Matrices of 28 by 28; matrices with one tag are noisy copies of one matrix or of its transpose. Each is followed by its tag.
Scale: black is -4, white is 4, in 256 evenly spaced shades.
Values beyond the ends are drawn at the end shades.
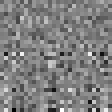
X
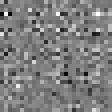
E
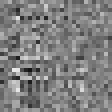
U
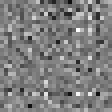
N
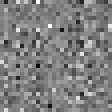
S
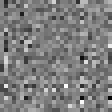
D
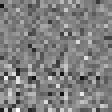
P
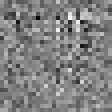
U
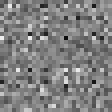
S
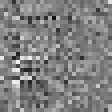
U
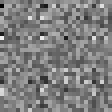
S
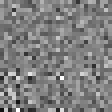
P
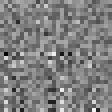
X
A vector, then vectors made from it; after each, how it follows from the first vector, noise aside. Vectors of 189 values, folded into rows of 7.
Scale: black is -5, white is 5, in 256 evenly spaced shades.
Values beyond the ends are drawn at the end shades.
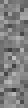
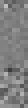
reversed, negated, partly zeroed.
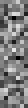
reversed, scaled up.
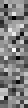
reversed, scaled up.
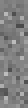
reversed, negated, partly zeroed.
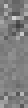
reversed, negated, partly zeroed.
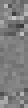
reversed, negated, partly zeroed.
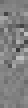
wrapped around, partly zeroed.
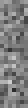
sign-scrambled.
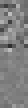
wrapped around, partly zeroed.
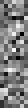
reversed, scaled up.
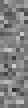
sign-scrambled.
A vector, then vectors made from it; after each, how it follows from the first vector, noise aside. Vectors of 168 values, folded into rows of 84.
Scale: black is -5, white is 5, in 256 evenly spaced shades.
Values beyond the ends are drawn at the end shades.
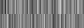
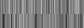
wrapped around, partly zeroed.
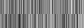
reversed, negated.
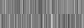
reversed, negated, partly zeroed.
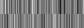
negated.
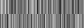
negated.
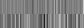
wrapped around, partly zeroed.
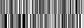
reversed, negated, scaled up.
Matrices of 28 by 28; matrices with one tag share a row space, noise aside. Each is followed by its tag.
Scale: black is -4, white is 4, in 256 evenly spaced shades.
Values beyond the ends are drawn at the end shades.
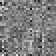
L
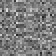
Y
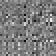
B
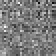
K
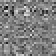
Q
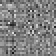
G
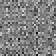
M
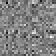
B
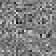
Y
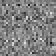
B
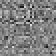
Q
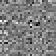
L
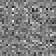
B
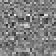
Q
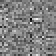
L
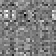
Q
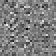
Q
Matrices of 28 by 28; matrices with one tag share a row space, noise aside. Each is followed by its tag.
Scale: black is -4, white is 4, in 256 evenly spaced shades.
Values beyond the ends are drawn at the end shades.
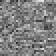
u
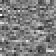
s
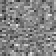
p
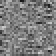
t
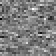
s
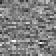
s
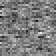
s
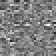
p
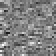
t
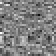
t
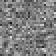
u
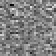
p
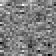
t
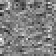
t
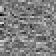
t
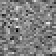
p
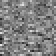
t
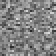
p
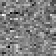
p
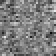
p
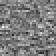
s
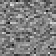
p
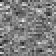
t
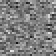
p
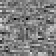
s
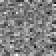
p
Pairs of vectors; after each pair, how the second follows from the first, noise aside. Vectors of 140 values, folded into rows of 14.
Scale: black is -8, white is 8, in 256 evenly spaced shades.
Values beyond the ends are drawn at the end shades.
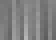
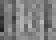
wrapped around, negated, scaled up.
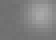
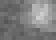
scaled up.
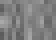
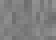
reversed, negated, shrunk.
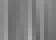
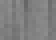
reversed, negated, shrunk.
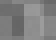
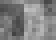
scaled up.
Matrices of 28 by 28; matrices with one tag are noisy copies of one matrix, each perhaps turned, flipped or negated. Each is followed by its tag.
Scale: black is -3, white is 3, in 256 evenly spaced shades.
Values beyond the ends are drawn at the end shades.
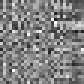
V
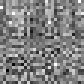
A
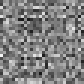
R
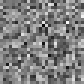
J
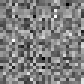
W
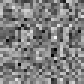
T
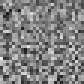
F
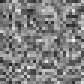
T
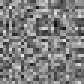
J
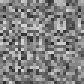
W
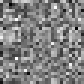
T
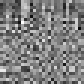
V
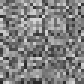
R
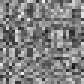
T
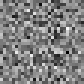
W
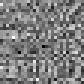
A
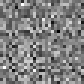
W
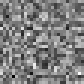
J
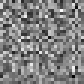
F
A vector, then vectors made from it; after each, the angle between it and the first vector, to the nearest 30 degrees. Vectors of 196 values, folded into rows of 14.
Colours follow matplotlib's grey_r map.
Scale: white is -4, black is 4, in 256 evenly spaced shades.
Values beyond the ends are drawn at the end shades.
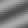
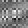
120 degrees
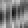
30 degrees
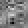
120 degrees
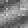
150 degrees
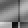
120 degrees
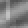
150 degrees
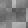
60 degrees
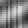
150 degrees
